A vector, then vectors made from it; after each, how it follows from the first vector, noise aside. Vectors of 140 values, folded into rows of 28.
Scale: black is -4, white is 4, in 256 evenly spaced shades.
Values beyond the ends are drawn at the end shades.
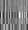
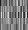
reversed.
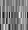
copied.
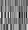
negated.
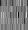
reversed, partly zeroed.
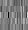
reversed, negated, partly zeroed.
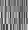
negated.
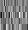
sign-scrambled.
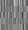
wrapped around, shrunk.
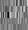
reversed, negated, partly zeroed.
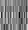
negated.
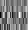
sign-scrambled.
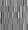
reversed, negated, partly zeroed.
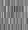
wrapped around, shrunk.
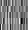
wrapped around, negated.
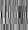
negated.
